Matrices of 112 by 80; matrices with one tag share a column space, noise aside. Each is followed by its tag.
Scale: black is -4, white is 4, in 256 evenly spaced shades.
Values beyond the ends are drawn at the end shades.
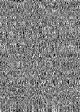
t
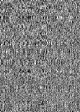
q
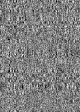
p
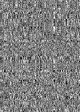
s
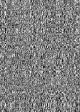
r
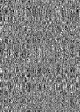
p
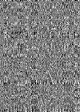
t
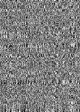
t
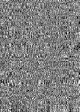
t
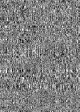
p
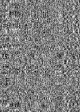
r
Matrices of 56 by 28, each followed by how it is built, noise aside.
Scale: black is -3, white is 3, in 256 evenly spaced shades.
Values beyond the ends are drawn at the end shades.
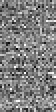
blocks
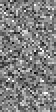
Toeplitz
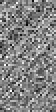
Hankel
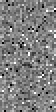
sparse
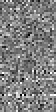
uneven rows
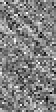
Toeplitz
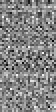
repeating columns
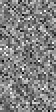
Toeplitz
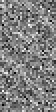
Toeplitz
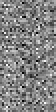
repeating rows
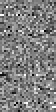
uneven rows
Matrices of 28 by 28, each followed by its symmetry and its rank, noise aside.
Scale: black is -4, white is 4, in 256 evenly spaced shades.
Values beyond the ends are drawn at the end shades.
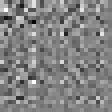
no symmetry, rank four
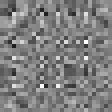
symmetric, rank four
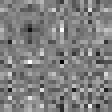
no symmetry, rank three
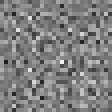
symmetric, rank six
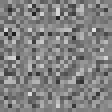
symmetric, rank four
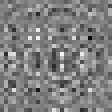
no symmetry, rank three
